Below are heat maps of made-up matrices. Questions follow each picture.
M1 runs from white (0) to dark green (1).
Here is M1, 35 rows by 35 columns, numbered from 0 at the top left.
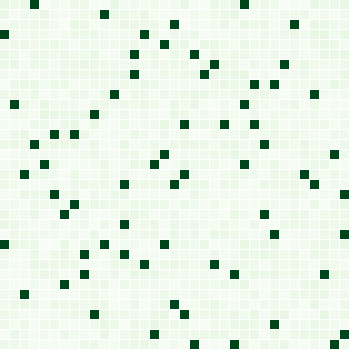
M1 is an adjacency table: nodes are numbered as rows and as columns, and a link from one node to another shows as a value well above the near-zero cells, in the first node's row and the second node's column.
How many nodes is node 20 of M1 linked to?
1
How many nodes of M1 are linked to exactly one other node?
9
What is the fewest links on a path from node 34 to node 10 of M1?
5
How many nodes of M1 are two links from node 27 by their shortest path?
2
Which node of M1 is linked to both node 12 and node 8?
node 25
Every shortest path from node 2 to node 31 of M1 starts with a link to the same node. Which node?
node 17
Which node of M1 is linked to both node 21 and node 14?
node 26
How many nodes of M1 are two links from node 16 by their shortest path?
3
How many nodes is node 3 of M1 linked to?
2
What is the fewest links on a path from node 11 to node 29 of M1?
6
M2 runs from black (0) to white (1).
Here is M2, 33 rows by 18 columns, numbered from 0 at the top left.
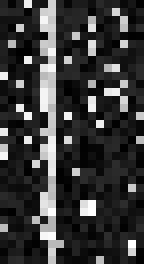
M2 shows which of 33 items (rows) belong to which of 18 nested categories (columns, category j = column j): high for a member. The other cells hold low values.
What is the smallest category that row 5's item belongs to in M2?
1
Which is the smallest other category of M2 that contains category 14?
5
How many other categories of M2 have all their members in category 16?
1
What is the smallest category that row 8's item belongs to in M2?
13
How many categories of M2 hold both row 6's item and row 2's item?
3
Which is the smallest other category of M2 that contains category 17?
8
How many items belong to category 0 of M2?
5
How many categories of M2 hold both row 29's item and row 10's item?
2
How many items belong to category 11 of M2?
9
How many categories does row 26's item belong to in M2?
4
